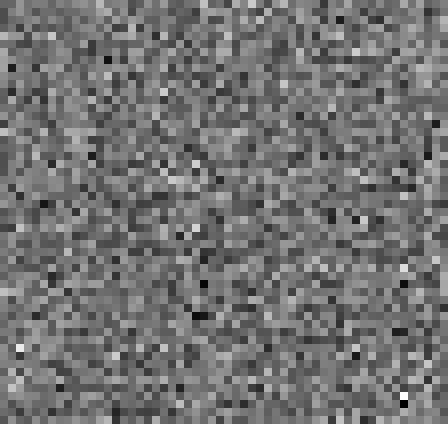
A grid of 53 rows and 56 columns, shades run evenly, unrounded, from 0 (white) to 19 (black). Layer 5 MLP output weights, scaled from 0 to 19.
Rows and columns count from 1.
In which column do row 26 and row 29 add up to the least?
25
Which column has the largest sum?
15
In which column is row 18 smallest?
10
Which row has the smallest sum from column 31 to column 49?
34
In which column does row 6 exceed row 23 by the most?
22
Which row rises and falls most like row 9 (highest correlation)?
12
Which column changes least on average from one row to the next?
4
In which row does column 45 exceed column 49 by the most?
11
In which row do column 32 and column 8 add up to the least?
48
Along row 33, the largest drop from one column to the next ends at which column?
16
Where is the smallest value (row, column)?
50, 51
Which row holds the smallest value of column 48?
53
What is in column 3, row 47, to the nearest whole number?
14
